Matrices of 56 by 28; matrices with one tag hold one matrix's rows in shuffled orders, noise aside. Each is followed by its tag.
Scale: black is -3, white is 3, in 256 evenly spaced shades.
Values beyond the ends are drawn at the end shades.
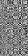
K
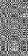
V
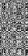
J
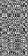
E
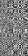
K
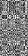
E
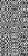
V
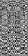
E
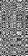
J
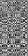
E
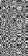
J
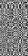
K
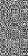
V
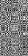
V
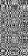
V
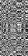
J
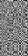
K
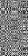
V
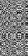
J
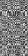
E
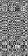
E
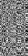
J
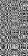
V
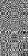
V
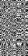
J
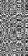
J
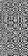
K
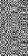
V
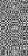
V
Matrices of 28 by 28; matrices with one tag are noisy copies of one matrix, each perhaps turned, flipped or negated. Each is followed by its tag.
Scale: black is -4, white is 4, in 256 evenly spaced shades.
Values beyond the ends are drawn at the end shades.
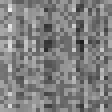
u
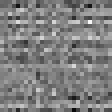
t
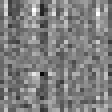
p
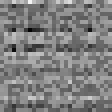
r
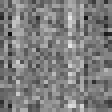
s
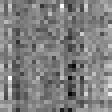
s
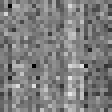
s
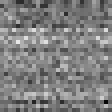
s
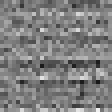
r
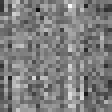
s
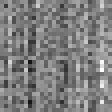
u
